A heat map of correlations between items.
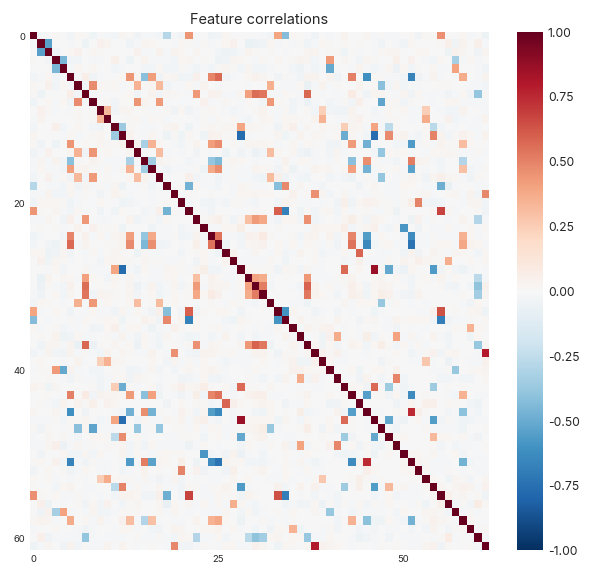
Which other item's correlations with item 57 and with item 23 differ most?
50
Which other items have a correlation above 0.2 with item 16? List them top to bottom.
5, 13, 24, 25, 43, 58
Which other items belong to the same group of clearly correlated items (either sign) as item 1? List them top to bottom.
2
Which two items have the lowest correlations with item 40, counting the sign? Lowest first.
4, 57
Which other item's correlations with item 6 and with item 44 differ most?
26
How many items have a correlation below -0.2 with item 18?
4
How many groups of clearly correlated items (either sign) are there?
15
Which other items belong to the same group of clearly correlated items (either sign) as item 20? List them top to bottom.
52
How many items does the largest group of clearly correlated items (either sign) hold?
10
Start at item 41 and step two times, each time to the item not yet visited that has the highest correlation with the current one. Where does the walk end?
36
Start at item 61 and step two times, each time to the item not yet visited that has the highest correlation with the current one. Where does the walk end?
19
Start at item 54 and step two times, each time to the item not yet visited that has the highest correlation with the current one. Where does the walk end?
48
